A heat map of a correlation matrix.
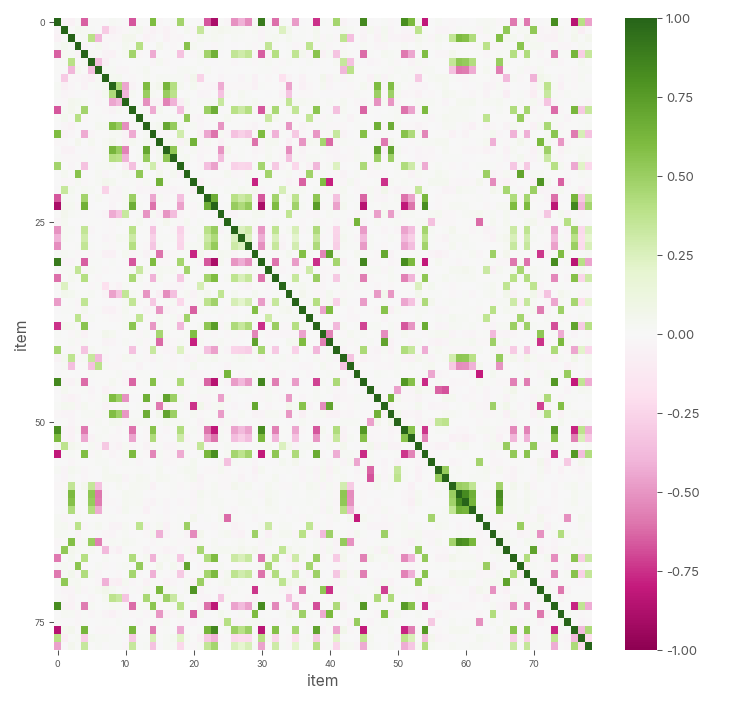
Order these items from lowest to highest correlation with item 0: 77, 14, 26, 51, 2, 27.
26, 27, 2, 77, 14, 51
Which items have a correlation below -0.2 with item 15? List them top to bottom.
29, 36, 40, 48, 64, 74
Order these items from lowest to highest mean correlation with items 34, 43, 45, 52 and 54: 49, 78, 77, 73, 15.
49, 78, 15, 77, 73
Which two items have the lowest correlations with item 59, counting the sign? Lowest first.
6, 43
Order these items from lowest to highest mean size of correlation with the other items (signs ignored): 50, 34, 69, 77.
50, 34, 77, 69
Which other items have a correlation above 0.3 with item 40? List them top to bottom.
29, 36, 48, 64, 74
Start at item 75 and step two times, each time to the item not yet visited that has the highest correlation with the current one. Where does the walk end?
25
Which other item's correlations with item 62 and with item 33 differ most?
44
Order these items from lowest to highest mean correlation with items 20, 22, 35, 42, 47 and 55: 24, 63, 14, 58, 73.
73, 14, 24, 63, 58
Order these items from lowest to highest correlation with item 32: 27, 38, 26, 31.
31, 27, 26, 38
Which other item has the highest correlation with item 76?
23
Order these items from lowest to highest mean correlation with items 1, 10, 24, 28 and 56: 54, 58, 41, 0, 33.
0, 41, 58, 33, 54
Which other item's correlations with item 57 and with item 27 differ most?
46
